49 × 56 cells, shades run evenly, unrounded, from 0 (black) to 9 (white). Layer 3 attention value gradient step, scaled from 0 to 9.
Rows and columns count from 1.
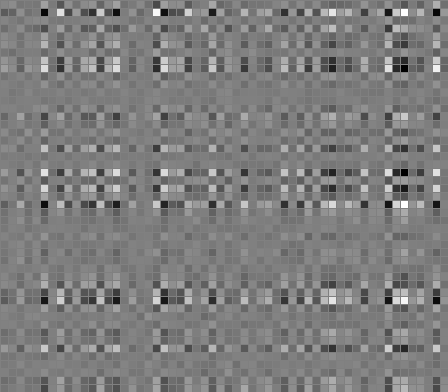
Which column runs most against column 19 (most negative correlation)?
54
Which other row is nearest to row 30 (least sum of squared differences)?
11
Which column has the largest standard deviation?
51
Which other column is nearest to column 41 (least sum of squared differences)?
44
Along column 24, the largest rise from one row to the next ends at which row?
2
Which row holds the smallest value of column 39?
9
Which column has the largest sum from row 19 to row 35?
55
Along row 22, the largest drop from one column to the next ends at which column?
50
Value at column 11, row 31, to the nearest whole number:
4
